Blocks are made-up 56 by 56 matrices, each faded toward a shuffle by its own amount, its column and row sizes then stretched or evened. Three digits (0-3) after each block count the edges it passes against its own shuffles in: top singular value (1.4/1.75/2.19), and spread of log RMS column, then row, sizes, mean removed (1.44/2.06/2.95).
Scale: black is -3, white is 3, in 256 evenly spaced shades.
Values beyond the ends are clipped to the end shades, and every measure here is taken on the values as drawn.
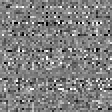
0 1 3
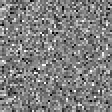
1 0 0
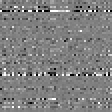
3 0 3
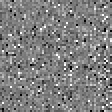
1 2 0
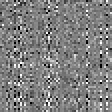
3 3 1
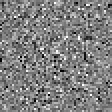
1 1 1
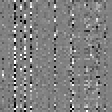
3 3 0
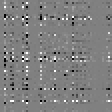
2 3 3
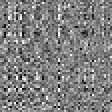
3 2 1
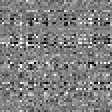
3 1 3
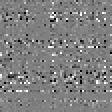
0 2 3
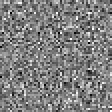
2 1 1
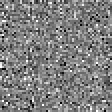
0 1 0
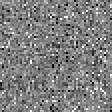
1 1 0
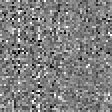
1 2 1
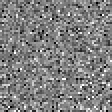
1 0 1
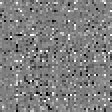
2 2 2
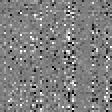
2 3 1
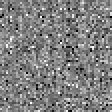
1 1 1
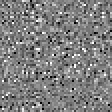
2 0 1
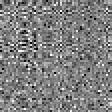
3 1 1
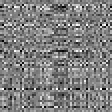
3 1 3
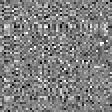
3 1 1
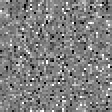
1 1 0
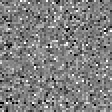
0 0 1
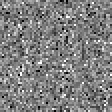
0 1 0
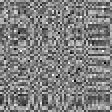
3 0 0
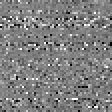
1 0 3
